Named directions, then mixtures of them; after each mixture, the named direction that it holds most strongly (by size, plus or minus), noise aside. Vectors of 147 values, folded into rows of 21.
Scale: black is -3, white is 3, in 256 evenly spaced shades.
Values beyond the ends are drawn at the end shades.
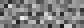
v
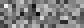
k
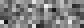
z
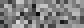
k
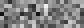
k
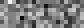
z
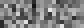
k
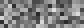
z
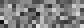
z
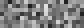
v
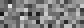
v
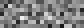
v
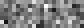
z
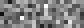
z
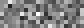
v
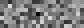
v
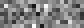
k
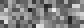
z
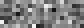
z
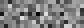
v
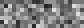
z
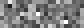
k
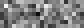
k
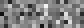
k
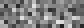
v
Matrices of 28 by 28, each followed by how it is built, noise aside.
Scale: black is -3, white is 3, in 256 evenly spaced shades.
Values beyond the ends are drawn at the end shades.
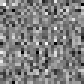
low rank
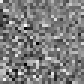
lower triangular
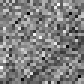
Hankel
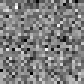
repeating columns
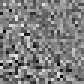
lower triangular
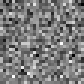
repeating columns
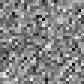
Hankel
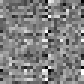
low rank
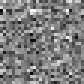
low rank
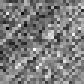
Hankel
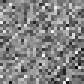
Hankel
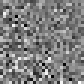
lower triangular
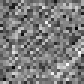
Hankel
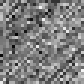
Hankel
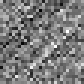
Hankel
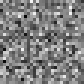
repeating columns
